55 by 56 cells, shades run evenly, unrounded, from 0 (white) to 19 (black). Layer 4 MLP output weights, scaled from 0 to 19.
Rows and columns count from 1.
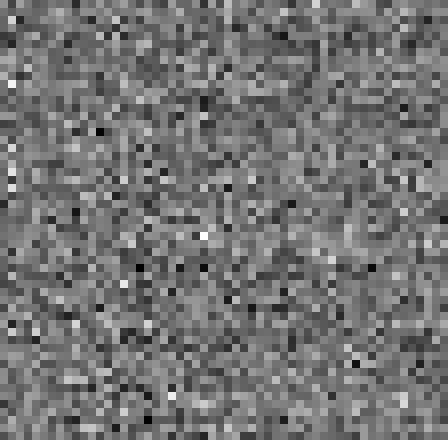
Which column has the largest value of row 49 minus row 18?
16
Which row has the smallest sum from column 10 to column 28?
41
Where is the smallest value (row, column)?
30, 26
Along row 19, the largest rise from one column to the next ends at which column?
3
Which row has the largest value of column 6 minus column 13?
5
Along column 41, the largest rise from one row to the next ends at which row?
24
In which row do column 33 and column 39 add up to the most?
13
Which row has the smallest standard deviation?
18
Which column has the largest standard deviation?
2
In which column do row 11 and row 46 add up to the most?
45
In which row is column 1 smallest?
10
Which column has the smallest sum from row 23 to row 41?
54
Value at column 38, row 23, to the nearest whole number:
6
